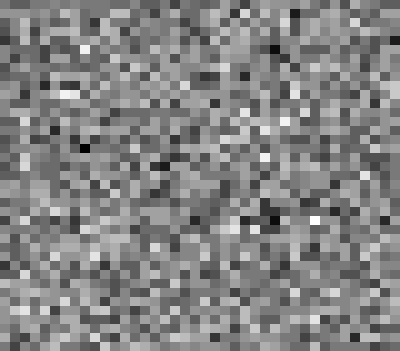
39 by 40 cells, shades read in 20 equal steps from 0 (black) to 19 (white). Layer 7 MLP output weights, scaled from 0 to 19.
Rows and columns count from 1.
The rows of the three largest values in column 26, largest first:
26, 37, 14
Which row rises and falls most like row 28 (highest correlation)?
29
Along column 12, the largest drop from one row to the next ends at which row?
38
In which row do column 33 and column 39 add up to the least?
18
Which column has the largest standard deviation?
27
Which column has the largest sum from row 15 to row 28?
3
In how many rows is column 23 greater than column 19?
23
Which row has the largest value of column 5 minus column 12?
35
